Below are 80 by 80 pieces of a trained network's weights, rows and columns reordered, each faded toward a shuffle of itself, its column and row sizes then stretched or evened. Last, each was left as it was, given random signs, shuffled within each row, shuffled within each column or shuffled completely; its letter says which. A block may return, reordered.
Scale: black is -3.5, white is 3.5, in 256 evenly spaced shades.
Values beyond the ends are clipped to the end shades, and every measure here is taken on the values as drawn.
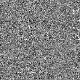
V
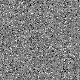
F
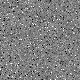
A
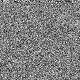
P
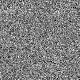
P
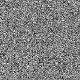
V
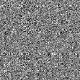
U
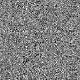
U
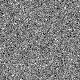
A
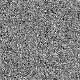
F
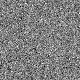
A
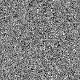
F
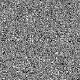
U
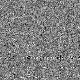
V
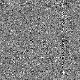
V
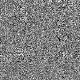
V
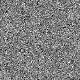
F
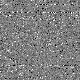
P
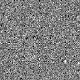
U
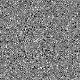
V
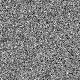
A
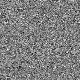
P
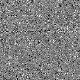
U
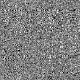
U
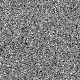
A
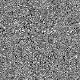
V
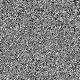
P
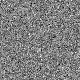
A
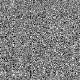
U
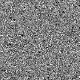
V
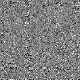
U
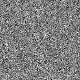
F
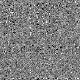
V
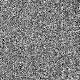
F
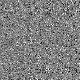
V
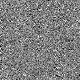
V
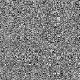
U
